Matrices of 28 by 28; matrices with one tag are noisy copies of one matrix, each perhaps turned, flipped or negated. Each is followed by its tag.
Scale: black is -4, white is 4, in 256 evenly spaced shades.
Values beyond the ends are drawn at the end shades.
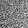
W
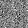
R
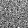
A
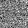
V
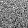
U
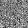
V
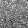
U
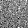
A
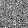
V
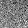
W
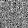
V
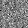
R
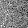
U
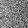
U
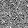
R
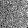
U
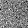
A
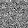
R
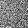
A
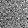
A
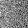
U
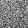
A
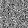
R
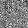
V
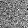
A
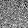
W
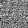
V
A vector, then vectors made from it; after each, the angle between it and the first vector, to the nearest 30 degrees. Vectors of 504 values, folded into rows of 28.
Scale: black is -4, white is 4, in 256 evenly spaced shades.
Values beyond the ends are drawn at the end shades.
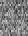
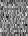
90 degrees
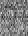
60 degrees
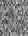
150 degrees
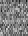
60 degrees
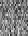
30 degrees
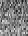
30 degrees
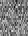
30 degrees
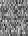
30 degrees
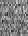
150 degrees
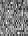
60 degrees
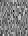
120 degrees
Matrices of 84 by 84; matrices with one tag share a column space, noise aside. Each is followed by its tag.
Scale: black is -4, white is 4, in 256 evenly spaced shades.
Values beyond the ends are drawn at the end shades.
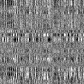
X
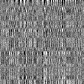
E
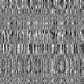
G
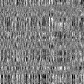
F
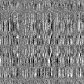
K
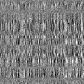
K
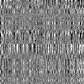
G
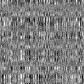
F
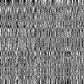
E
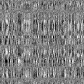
K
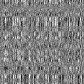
F
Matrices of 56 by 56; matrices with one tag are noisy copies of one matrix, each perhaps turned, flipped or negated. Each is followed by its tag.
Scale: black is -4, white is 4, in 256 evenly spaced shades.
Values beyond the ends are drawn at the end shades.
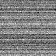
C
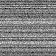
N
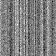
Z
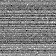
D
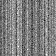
C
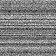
Z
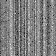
Z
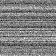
Z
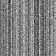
C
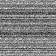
N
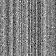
Z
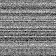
Z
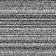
Z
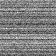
C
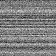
Z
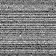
D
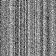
Z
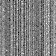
D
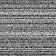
N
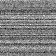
Z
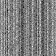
N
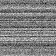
Z
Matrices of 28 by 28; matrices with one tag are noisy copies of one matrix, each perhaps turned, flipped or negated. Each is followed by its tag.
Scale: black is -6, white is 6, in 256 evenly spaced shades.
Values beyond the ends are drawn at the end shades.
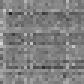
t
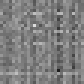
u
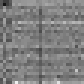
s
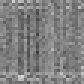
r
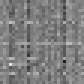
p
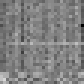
s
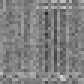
r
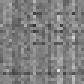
u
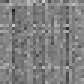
t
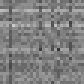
u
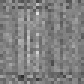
r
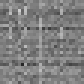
p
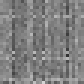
t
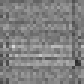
r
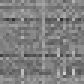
p
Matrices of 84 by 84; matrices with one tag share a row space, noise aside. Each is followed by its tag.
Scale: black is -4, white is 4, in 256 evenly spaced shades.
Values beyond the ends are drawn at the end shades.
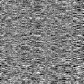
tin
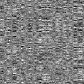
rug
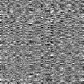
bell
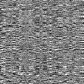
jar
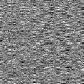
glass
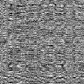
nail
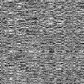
nail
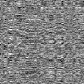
nail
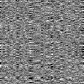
bell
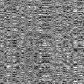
rug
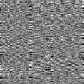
bell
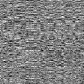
nail
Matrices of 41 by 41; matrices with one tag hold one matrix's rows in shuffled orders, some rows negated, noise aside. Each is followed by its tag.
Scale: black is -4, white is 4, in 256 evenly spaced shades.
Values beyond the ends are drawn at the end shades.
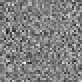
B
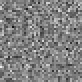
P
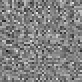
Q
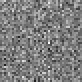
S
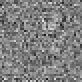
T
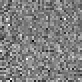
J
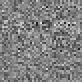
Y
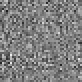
J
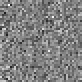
J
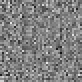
J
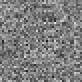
T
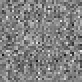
Q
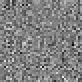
B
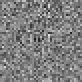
S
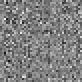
B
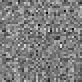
Q
